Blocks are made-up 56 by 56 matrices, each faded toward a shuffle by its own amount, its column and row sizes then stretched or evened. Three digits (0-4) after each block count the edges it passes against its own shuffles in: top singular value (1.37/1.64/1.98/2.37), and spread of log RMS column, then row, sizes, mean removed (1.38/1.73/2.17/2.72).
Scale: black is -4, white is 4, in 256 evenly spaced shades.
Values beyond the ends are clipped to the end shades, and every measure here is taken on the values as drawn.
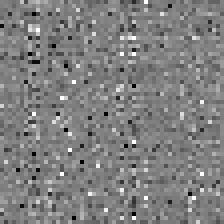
2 2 0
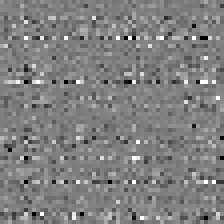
3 1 4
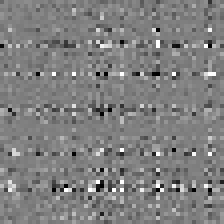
1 3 4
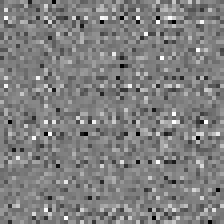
3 1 3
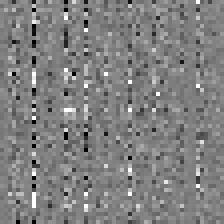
3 4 0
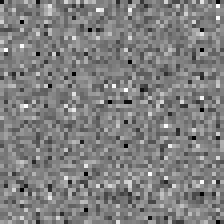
1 2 1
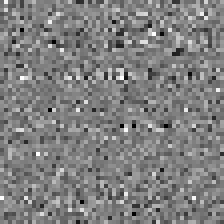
2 0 3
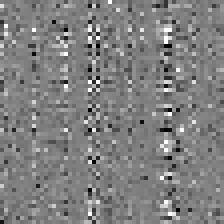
4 4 2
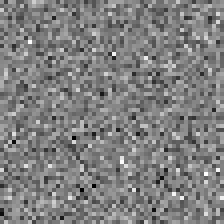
0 0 0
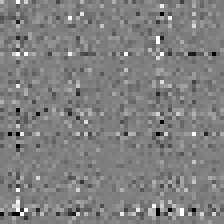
2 2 3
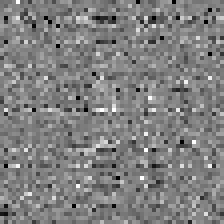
3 1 3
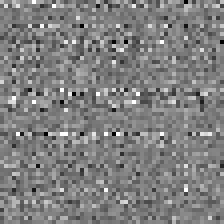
1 1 4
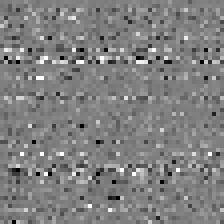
3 0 4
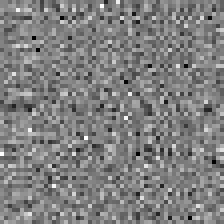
3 0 1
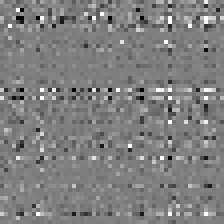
4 2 4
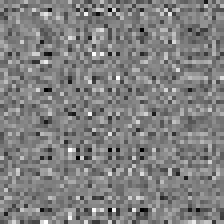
4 2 3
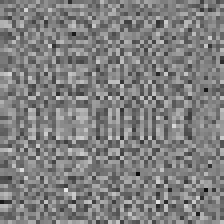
4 2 2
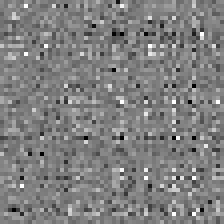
3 2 3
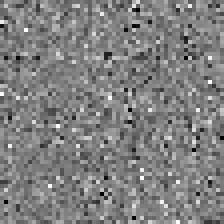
0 1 1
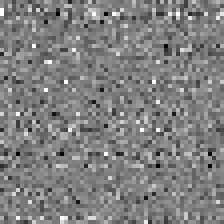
1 0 3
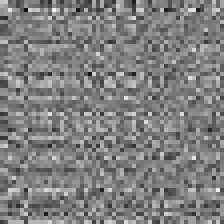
4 1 4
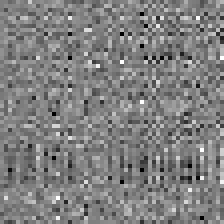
4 3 1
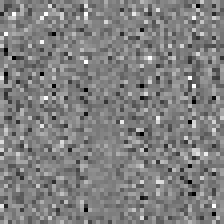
0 3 0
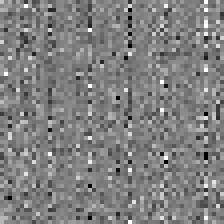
3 4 0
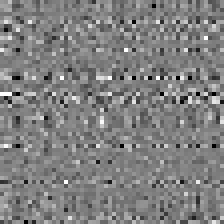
4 1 4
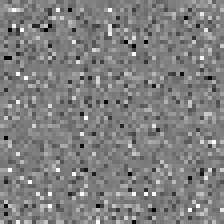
0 1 2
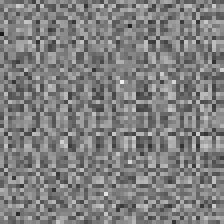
4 1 3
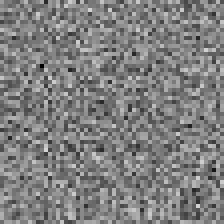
3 1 0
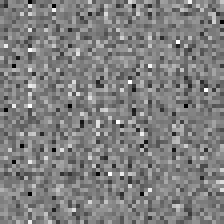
1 2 1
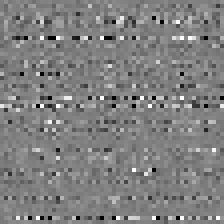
2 0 4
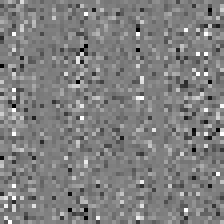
0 4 0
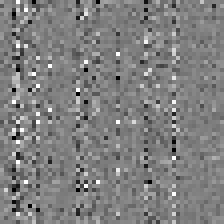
1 4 0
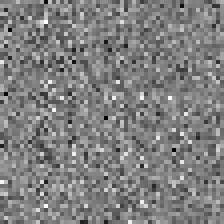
0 3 0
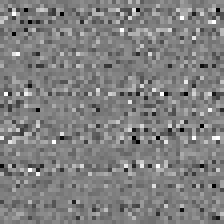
0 1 4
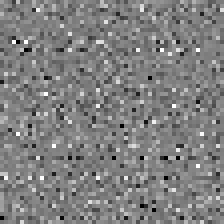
0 0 2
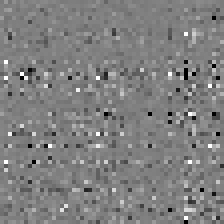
0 2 3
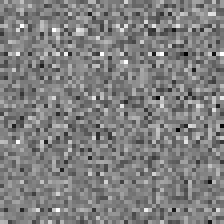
1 1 3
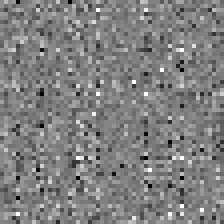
2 3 1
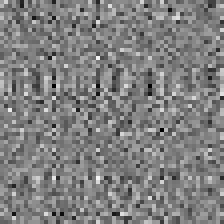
3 2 2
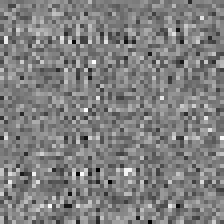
3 0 3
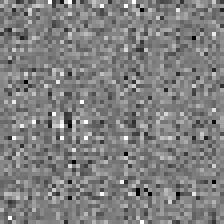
2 2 2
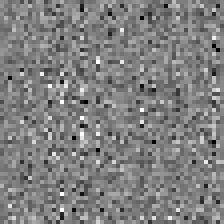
1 3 1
